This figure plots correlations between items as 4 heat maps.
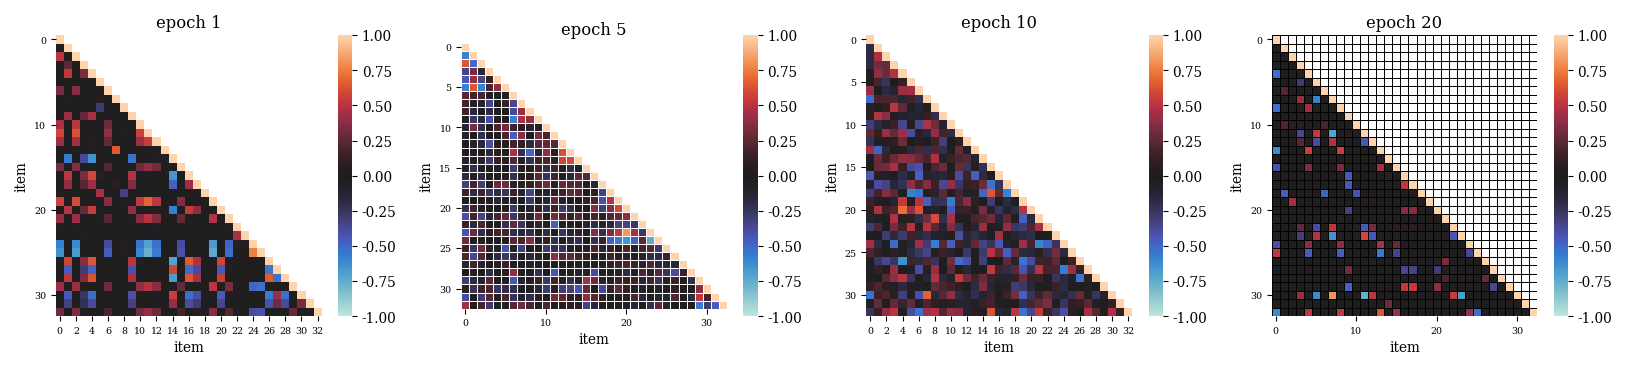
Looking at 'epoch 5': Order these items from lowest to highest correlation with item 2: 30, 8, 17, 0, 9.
17, 9, 8, 30, 0
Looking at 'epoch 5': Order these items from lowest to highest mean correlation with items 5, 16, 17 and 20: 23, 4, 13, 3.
13, 3, 4, 23
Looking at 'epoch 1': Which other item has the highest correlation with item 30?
14
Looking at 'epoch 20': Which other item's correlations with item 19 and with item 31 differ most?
2
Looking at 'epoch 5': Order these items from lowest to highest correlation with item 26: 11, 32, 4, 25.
4, 32, 25, 11
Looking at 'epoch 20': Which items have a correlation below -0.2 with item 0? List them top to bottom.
4, 8, 13, 15, 24, 32
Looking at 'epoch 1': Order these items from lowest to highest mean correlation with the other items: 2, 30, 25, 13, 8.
25, 30, 8, 13, 2
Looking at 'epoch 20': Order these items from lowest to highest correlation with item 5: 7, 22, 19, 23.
7, 22, 19, 23
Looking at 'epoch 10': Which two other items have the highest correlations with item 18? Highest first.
15, 32
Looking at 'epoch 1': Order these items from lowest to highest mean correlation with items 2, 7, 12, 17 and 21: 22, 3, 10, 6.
22, 3, 6, 10
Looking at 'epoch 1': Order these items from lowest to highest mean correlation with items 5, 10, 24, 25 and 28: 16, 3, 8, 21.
21, 8, 3, 16
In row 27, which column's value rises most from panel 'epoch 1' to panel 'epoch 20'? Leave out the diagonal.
9
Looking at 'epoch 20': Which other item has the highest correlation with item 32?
13
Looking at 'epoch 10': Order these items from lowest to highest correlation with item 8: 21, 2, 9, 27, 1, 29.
9, 1, 2, 29, 27, 21
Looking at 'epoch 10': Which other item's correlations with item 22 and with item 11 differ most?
5
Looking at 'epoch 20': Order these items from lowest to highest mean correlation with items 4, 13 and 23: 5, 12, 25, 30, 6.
25, 30, 12, 6, 5
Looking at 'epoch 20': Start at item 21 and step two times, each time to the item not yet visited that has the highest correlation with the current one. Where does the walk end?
28
